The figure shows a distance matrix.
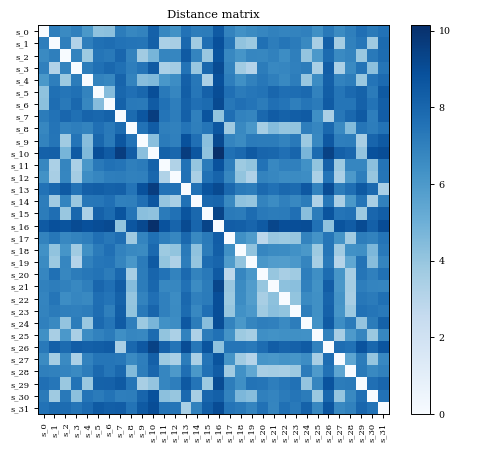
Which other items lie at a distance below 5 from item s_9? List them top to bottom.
s_2, s_4, s_10, s_15, s_24, s_29
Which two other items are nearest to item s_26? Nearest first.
s_7, s_16
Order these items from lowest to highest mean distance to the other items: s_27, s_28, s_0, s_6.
s_27, s_28, s_0, s_6
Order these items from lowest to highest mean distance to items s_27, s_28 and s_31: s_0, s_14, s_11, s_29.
s_14, s_11, s_0, s_29
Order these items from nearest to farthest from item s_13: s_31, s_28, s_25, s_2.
s_31, s_25, s_28, s_2
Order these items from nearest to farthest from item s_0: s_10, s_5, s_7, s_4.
s_5, s_4, s_7, s_10
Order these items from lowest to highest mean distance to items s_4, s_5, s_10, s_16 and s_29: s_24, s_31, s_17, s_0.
s_24, s_0, s_17, s_31
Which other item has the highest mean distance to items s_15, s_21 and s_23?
s_16
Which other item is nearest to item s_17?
s_20
